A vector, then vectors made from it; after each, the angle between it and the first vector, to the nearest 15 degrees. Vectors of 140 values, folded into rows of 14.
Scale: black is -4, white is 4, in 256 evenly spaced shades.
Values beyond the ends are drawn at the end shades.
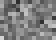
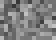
15 degrees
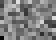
165 degrees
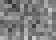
75 degrees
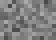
90 degrees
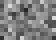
150 degrees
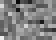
45 degrees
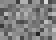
75 degrees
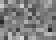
75 degrees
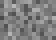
120 degrees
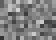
150 degrees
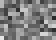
30 degrees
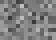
75 degrees
